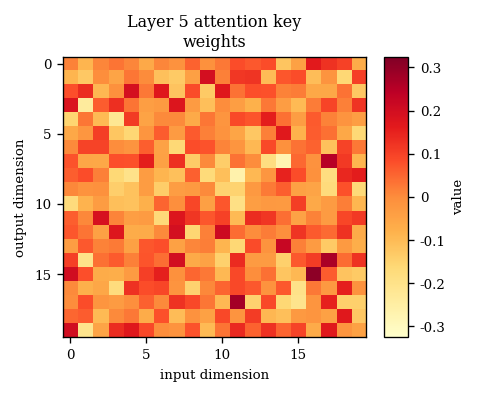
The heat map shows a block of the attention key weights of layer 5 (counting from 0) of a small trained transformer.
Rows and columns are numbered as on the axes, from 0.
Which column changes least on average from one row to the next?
5
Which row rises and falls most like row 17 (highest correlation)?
15
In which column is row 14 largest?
17
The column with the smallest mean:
19
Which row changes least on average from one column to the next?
0
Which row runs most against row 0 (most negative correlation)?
13
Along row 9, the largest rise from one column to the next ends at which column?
18
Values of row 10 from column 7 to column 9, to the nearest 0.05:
0 0.1 -0.05
